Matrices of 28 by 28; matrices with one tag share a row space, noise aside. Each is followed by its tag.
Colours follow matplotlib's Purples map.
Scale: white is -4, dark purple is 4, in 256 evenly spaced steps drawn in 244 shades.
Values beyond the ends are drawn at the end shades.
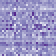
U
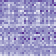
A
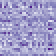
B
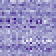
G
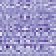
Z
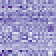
B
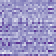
B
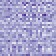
G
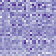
G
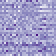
U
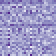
G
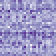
G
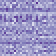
U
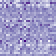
Z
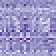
Z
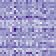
U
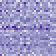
Z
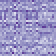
U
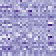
B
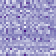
Z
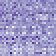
U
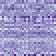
A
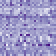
Z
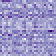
B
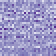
A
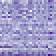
B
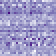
G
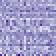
Z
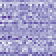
B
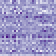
U
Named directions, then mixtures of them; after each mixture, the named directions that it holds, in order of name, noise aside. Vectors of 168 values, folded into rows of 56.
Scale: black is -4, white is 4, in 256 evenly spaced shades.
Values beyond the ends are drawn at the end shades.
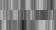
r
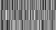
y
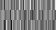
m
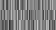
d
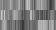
r.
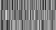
y.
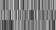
d, m.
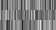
r, y.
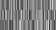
d.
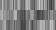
r.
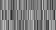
d.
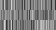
d, m, r.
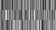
y.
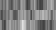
r.
